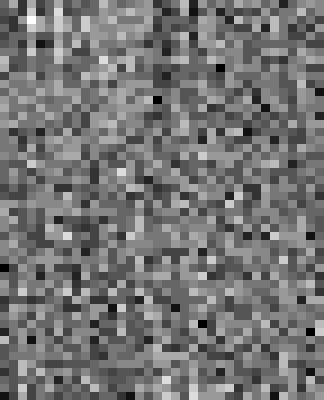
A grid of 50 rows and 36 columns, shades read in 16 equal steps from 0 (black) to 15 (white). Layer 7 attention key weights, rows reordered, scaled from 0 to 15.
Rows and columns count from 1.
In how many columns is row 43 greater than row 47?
17
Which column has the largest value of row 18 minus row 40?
13
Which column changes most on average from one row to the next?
23
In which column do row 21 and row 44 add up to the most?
18
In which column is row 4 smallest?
30
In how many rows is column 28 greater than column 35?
18
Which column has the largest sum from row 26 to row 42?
22
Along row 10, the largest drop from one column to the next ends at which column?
5
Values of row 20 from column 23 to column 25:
12 9 9
